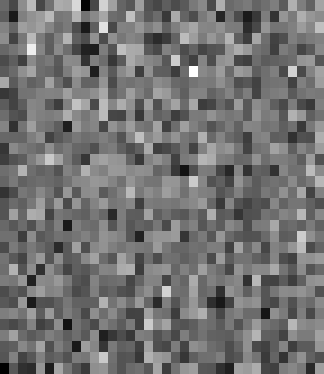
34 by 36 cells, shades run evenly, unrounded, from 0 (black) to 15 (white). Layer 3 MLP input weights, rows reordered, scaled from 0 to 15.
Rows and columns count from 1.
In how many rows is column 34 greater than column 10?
25
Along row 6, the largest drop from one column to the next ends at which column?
21
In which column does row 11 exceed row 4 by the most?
12
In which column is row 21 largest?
31
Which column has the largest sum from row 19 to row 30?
34
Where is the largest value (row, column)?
7, 22
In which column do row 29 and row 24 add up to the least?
30
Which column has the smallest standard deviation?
32
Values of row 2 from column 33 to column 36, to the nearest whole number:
7 10 9 8
